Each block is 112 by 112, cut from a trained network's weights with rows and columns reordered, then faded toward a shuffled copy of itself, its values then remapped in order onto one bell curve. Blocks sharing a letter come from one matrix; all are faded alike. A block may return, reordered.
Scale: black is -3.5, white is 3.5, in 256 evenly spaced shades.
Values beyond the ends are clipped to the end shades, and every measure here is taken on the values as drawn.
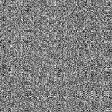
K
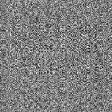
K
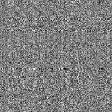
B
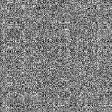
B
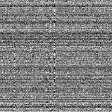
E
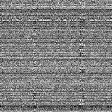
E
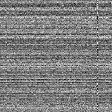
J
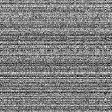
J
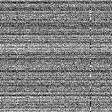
J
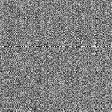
K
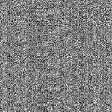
B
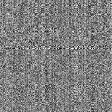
B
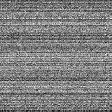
J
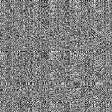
B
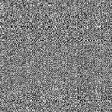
B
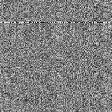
K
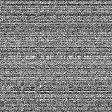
J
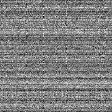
E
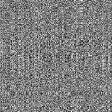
B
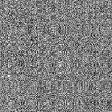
K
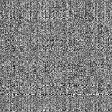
B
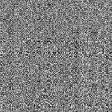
B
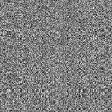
K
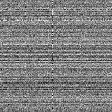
J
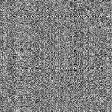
B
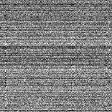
E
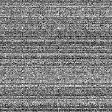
E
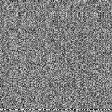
K
